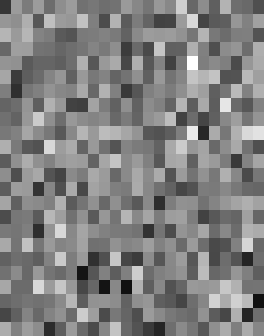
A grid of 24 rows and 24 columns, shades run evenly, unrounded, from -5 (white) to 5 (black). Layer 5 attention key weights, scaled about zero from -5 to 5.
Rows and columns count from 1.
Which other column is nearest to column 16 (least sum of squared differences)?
14
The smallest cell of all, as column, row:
18, 5
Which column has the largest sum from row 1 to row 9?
12
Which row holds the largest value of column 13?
19
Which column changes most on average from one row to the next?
23
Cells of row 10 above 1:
5
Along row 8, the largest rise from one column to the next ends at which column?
22
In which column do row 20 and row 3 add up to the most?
8
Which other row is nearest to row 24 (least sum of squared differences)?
15
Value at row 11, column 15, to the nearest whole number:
1
